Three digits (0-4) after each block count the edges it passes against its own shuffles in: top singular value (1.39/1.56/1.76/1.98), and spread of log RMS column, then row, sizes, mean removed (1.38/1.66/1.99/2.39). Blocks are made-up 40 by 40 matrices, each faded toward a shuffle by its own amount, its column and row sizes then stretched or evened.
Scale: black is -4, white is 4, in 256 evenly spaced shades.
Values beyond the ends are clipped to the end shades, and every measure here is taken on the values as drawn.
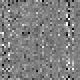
3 4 1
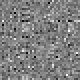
2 2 1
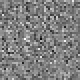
2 1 1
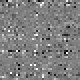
1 1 4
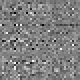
2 1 4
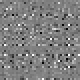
3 0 4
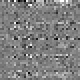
3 3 4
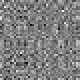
4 1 2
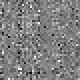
1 4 0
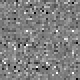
0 2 2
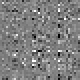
4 4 2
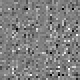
0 4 2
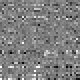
4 3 4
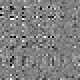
4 3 3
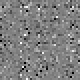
0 3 0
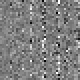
0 4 0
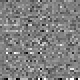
3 1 4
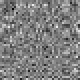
4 0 2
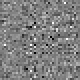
3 2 2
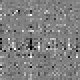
3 2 4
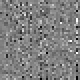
2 4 0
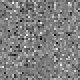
2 1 0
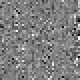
0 3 0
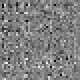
2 2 2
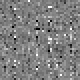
1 3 0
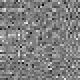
4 0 0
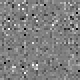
1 2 1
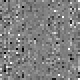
0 4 0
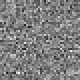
2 0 2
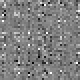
1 4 2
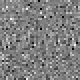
1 0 1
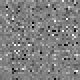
0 3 3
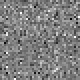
1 2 0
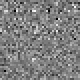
1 0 3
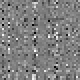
2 4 2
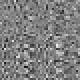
4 3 2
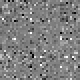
1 2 1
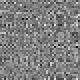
4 1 3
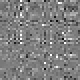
4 2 2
